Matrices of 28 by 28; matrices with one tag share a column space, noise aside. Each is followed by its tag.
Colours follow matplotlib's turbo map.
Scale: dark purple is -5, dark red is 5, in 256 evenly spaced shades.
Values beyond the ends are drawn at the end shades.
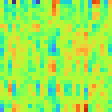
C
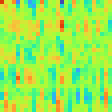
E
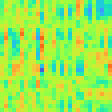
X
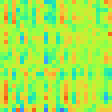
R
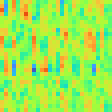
X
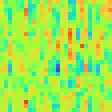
X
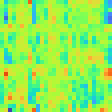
R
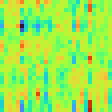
E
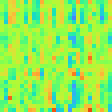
R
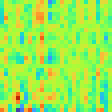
R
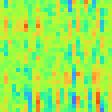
E
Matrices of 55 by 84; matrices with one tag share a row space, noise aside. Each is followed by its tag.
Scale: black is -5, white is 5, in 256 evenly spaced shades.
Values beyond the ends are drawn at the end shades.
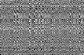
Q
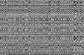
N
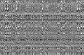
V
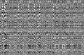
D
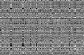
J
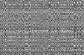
N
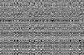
Q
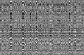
J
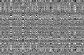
J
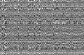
D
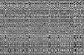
N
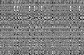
Q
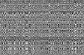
N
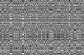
J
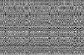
N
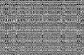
V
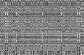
V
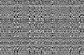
Q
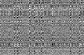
Q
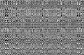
V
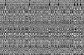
N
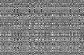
Q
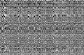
D
